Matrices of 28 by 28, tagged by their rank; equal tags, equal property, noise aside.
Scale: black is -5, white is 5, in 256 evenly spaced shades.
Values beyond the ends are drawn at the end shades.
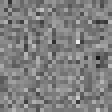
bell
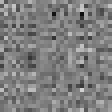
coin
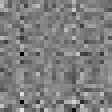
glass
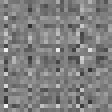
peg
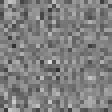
bell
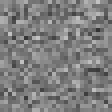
bell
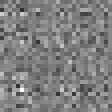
glass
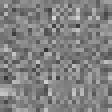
bell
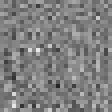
coin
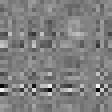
peg
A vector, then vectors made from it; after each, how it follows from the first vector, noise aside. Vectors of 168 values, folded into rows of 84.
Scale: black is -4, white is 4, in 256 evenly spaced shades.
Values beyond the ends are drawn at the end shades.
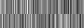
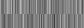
wrapped around, negated, shrunk.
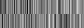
negated.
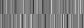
wrapped around, partly zeroed.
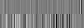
reversed, negated, partly zeroed.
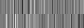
reversed, negated, partly zeroed.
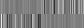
wrapped around, partly zeroed.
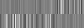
reversed, negated, partly zeroed.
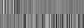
reversed, negated, partly zeroed.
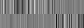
reversed, negated, partly zeroed.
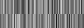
reversed, negated.
